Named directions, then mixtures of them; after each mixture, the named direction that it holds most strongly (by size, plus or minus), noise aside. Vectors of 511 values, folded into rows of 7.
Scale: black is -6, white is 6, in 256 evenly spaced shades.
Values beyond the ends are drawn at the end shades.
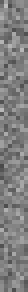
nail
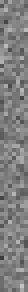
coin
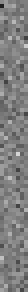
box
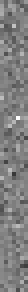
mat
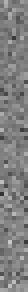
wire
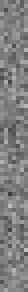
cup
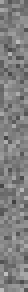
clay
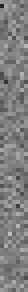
box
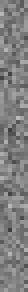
cup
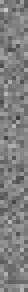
clay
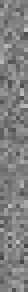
coin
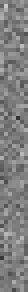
nail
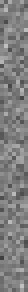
coin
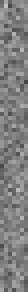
nail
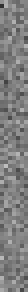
box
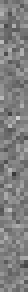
mat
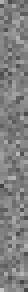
clay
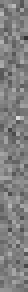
cup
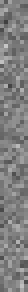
coin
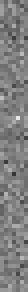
mat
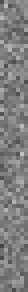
nail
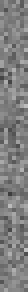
cup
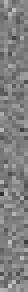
wire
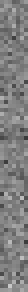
wire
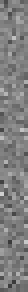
wire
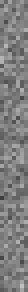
coin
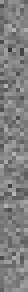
coin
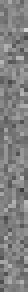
clay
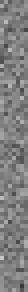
coin
